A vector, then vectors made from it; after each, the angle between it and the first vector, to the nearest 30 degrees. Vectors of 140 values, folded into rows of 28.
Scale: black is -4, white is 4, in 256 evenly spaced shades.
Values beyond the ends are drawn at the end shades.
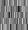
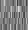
150 degrees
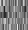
90 degrees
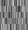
30 degrees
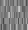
150 degrees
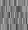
30 degrees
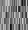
60 degrees
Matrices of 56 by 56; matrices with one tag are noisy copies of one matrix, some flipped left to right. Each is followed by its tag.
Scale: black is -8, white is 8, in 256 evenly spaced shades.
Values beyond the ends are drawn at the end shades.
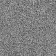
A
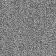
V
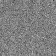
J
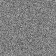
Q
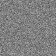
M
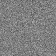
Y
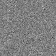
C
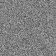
C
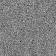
A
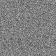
Q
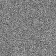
V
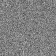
J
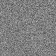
Y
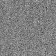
V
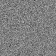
Y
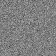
Y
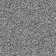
M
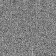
J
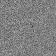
Y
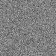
C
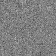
A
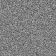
Y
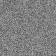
J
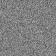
Y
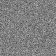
M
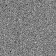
V
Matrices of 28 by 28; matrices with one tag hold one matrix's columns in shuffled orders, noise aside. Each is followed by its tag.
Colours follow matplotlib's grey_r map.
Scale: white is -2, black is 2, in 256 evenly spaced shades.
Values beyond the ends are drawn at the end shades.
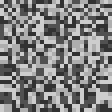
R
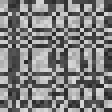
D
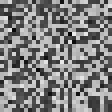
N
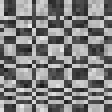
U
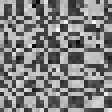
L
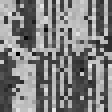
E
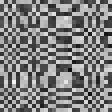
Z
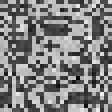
R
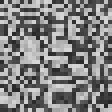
R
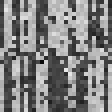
E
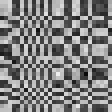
U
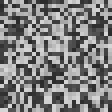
R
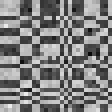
U
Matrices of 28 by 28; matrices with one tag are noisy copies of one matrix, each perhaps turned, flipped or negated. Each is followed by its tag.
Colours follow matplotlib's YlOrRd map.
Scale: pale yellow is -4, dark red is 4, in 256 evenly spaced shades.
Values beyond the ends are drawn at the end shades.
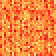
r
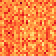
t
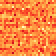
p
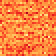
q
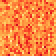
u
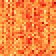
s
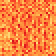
q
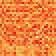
q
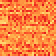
s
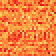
s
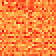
q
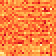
q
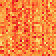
s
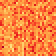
t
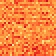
q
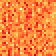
u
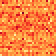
s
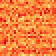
p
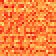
r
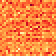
t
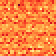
u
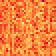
s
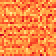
p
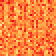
p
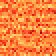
p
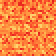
u
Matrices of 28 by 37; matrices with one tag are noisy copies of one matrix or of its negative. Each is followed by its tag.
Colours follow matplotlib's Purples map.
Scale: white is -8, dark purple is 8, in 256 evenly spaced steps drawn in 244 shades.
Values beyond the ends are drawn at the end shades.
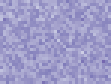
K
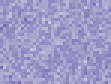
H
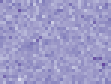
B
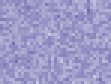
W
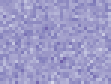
W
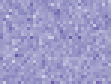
B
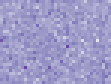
K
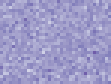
H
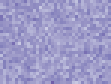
W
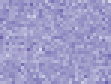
B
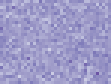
H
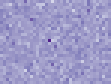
W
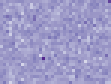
B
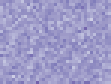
W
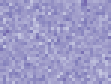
K
